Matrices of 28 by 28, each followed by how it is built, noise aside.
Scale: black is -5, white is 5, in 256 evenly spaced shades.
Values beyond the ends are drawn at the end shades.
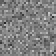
noise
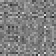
low rank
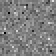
sparse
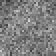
smooth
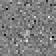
sparse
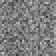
repeating rows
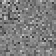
block diagonal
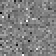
sparse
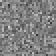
noise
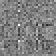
low rank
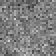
smooth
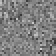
block diagonal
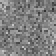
smooth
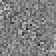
block diagonal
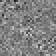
block diagonal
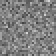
noise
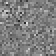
block diagonal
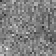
smooth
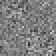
block diagonal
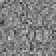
low rank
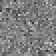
block diagonal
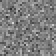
noise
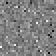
sparse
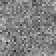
smooth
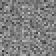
repeating rows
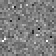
sparse
